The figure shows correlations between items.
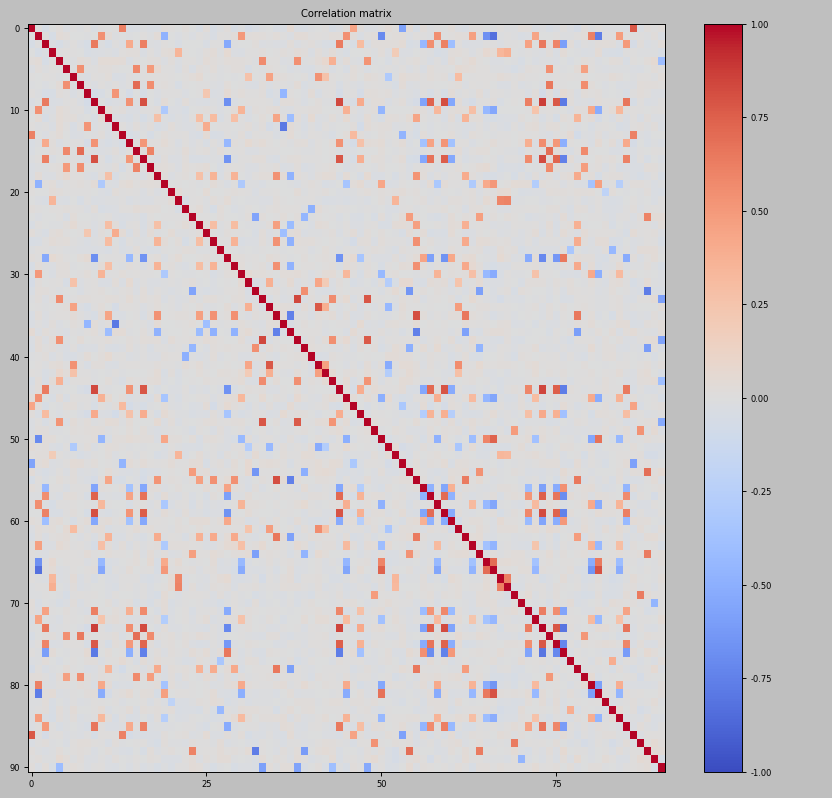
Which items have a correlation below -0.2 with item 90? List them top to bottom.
4, 33, 38, 43, 48
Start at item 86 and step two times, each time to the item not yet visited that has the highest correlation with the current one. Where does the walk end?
13
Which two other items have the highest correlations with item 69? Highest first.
87, 49
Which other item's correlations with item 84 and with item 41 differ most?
34
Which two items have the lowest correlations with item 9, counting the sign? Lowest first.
76, 28
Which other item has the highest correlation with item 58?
1
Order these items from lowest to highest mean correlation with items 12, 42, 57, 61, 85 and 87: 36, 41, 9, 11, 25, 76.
76, 36, 11, 25, 41, 9
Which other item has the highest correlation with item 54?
88
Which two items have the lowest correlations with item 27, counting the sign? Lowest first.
83, 77
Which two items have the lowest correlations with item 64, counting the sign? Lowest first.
32, 39
